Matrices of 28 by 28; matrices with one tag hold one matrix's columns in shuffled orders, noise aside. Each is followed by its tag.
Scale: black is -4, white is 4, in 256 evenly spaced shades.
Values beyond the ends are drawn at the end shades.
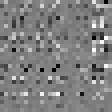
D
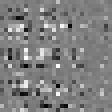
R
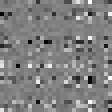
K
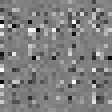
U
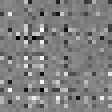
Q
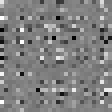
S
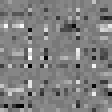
R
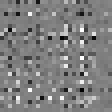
Q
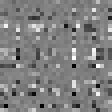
R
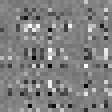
R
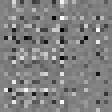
S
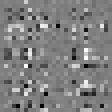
R
